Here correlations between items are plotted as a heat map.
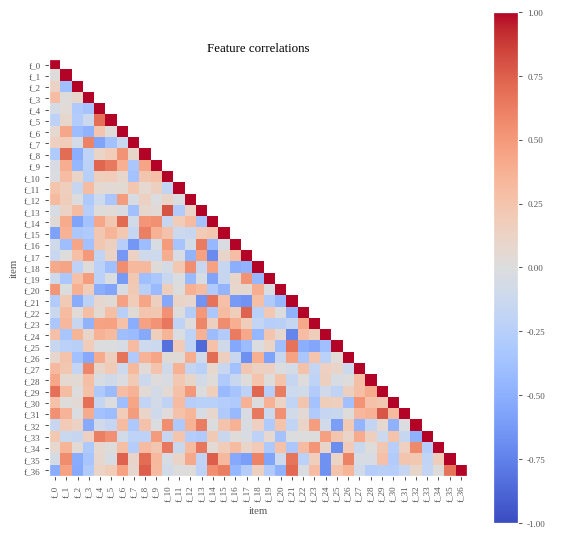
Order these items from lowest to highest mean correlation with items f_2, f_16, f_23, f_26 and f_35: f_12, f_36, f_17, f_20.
f_17, f_20, f_36, f_12
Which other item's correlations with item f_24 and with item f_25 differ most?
f_21
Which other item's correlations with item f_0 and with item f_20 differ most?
f_33
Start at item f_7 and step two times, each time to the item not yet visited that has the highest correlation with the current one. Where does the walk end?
f_30
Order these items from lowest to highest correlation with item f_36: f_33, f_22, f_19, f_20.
f_20, f_19, f_33, f_22
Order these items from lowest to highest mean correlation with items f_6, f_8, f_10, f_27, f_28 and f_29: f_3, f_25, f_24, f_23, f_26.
f_25, f_24, f_3, f_23, f_26
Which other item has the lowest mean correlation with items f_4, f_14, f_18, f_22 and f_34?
f_19
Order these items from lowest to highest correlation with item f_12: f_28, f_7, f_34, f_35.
f_7, f_28, f_34, f_35
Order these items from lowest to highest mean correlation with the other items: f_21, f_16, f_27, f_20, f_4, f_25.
f_25, f_16, f_21, f_20, f_4, f_27
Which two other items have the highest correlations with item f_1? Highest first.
f_8, f_35
